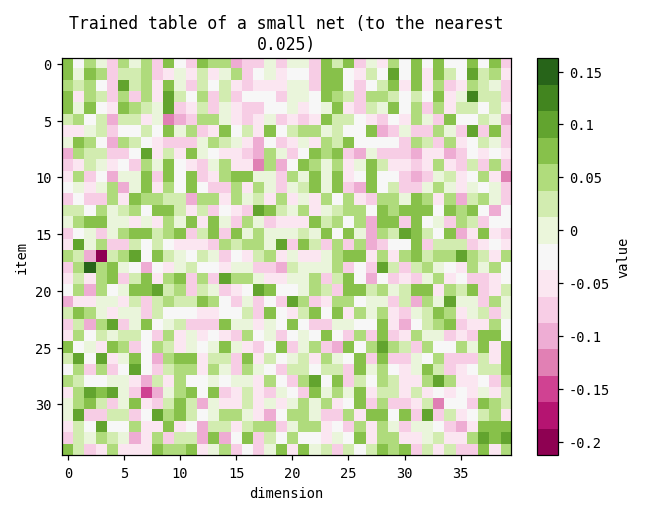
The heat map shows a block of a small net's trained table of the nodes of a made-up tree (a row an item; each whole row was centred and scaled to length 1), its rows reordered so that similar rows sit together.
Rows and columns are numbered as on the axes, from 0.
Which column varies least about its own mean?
21
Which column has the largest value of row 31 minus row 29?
8
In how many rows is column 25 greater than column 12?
19
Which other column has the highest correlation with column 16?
26
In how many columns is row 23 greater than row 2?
18
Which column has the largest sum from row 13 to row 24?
28
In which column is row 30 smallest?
33
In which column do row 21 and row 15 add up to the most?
34
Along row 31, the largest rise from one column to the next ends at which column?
32
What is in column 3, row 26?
0.1
